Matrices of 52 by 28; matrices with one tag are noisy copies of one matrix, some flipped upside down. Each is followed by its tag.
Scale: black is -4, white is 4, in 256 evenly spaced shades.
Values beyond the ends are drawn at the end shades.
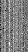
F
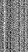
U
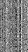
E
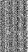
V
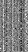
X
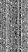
E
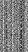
X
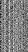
F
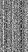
X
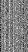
F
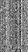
E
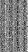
V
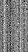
U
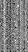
U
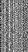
F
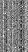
X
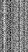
U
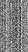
E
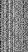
F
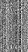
E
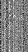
F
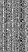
X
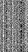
X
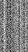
U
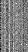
F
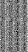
V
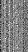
F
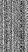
X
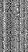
U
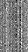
E
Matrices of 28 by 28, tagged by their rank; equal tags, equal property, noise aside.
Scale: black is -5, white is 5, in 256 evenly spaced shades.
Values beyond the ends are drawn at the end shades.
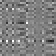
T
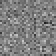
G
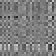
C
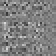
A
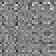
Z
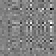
C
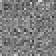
A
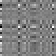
C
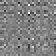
T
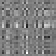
C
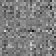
G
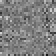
A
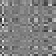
T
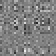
Z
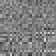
T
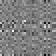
T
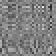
Z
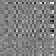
C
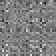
G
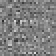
G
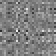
Z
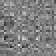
G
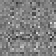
G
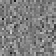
A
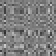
T
